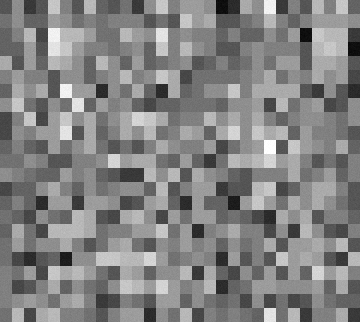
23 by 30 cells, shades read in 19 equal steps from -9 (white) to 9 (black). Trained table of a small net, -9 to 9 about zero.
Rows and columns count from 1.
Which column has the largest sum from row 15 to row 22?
19
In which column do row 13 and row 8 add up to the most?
12
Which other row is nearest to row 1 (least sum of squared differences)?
11
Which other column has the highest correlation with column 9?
10
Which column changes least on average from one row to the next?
1
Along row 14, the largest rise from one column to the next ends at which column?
24
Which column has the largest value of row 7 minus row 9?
14
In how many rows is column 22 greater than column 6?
14
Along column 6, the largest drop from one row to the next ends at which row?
20
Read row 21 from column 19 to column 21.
6 2 1
